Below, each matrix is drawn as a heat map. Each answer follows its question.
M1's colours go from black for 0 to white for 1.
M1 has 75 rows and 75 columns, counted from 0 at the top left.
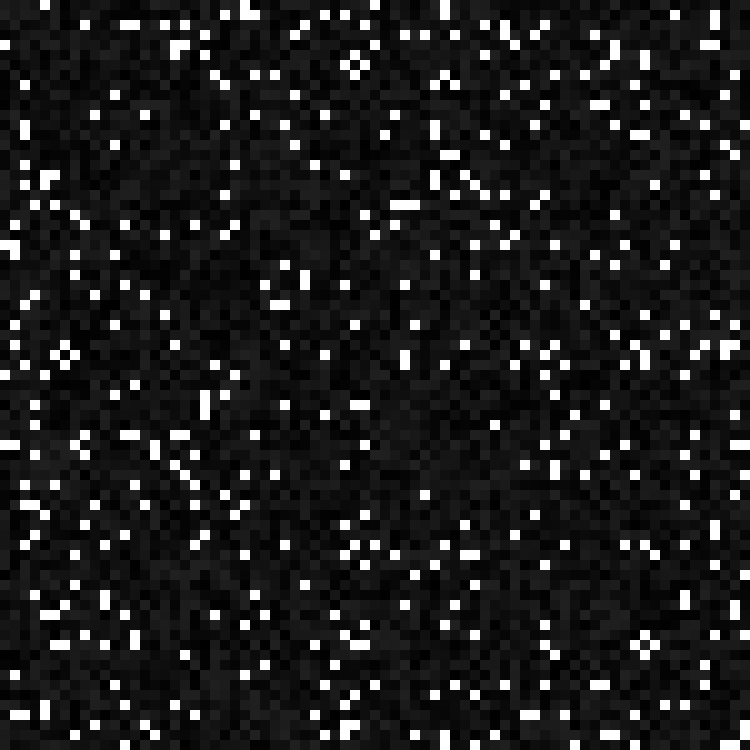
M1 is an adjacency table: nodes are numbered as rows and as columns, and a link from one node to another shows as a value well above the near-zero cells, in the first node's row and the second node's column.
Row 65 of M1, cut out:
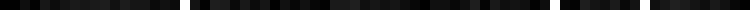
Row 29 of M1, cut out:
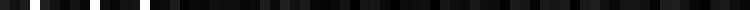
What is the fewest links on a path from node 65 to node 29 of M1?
5
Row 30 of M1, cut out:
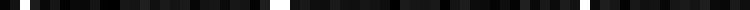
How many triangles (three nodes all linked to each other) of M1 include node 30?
0
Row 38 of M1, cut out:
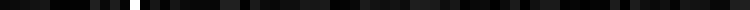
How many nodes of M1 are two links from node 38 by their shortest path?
5
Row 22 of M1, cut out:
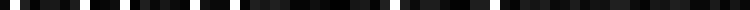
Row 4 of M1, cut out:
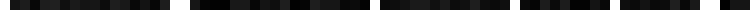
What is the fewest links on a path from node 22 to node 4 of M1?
3
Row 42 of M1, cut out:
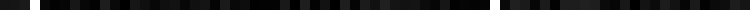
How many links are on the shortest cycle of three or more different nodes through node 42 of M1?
6
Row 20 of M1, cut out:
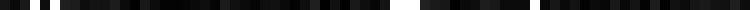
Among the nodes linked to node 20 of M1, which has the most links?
node 3
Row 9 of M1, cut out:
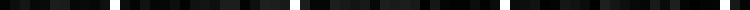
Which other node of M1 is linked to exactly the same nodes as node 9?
node 14
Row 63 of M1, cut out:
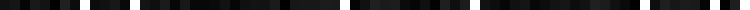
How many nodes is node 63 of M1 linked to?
7
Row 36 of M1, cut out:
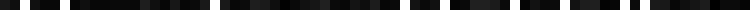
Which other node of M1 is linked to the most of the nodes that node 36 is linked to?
node 54
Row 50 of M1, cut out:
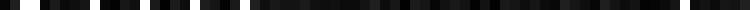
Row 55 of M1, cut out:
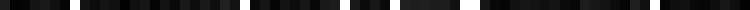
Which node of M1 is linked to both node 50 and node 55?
node 24
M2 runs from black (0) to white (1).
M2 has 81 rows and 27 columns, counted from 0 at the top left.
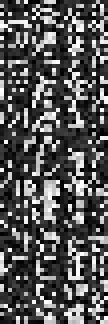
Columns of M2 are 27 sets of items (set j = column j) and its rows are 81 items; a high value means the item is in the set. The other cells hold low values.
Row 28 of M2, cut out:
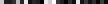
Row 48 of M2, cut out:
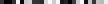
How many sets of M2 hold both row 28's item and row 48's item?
6
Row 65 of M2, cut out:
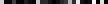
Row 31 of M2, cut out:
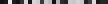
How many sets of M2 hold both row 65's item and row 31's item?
4
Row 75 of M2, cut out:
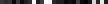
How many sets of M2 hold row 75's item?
5
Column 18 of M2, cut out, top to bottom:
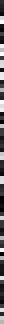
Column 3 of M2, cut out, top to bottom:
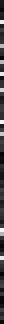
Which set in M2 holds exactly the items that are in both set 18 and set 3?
5
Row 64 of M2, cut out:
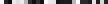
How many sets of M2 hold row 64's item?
12
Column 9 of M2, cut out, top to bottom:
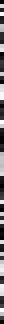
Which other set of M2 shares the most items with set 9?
19
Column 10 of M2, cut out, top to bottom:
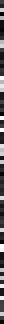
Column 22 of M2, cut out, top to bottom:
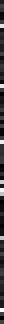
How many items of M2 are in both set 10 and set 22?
1
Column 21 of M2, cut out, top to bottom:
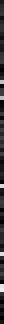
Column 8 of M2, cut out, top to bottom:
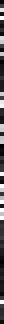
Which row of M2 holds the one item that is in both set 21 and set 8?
46
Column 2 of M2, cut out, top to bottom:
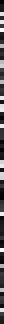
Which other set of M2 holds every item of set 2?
23
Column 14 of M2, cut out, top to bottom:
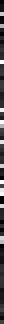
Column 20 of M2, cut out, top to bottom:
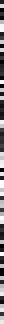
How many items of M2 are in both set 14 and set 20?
9
